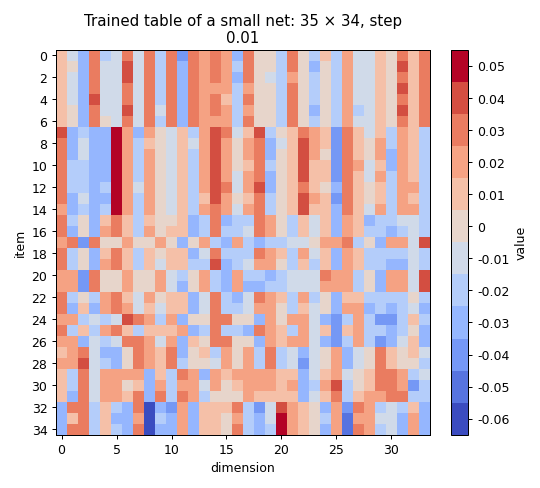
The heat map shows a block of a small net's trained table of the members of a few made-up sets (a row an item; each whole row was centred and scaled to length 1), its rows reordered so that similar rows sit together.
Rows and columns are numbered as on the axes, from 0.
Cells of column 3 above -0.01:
10
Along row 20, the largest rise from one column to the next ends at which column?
3
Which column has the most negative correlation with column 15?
4
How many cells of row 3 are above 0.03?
1
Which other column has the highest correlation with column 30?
25
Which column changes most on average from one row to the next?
18
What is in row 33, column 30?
-0.01
